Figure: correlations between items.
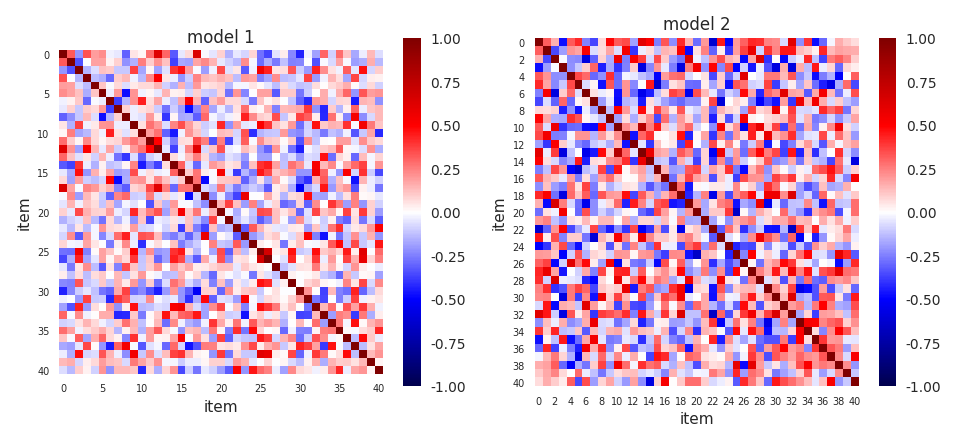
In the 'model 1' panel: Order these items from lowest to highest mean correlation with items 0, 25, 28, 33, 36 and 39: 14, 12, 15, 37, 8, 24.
8, 37, 24, 14, 12, 15
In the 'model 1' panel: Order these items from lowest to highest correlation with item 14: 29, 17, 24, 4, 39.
17, 4, 39, 24, 29
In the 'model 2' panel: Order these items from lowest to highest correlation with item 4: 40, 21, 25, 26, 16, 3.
3, 25, 21, 16, 40, 26
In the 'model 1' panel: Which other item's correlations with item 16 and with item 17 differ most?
0
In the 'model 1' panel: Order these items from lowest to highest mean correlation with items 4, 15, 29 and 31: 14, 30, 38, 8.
30, 8, 14, 38
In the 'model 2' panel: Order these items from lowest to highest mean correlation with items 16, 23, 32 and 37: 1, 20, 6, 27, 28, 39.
39, 6, 20, 1, 28, 27
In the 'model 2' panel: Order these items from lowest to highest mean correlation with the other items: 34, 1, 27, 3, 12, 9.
3, 12, 9, 34, 1, 27
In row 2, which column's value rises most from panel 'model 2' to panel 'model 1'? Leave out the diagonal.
26
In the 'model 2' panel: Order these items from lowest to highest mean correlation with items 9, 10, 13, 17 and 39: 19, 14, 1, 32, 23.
19, 1, 14, 32, 23
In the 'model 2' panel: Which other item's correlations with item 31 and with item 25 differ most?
20
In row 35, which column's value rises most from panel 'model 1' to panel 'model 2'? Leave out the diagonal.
7
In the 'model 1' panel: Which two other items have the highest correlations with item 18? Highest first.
23, 31
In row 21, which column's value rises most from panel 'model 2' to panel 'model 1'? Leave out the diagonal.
19
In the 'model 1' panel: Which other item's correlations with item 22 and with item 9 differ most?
15
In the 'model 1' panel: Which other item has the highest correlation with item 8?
37
